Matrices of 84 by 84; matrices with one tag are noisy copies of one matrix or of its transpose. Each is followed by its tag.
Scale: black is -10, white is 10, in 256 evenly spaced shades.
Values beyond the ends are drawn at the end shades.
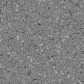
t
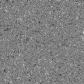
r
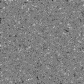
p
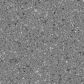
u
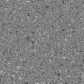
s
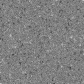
u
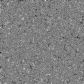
p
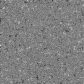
p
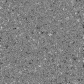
s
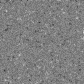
r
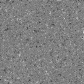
r
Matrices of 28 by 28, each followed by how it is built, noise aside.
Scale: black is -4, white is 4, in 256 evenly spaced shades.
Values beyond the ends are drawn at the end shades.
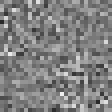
block diagonal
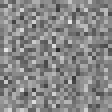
repeating rows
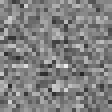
low rank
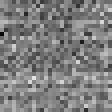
blocks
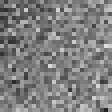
smooth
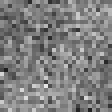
smooth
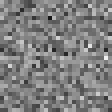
repeating columns
